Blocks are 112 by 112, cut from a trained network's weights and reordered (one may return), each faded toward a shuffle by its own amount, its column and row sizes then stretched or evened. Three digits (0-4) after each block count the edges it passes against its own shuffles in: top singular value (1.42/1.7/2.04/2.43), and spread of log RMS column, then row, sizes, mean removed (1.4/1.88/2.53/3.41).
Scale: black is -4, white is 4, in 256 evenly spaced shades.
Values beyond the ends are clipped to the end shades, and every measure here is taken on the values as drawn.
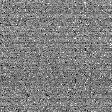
2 1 0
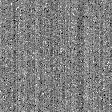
3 0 0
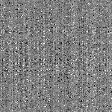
3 1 2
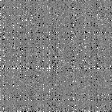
2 3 3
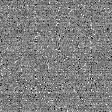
1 1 0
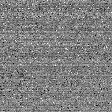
2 0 0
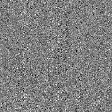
1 2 1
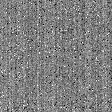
2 0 0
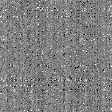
2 2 2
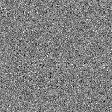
1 0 1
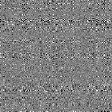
4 3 4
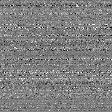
2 0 4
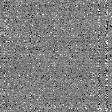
1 2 1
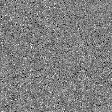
0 1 1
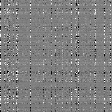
4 4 3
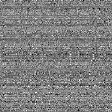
3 1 3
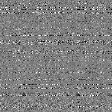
2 2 4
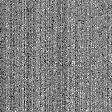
4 2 1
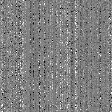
3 4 0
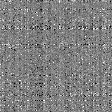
3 1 3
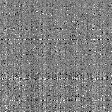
3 1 3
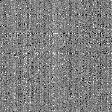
3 2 2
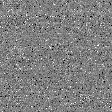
0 0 1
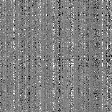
4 4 2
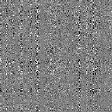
3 4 3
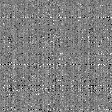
3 2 3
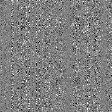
0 4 1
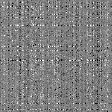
4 3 3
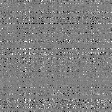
1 2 4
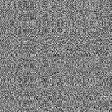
4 0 3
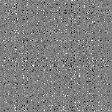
0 3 3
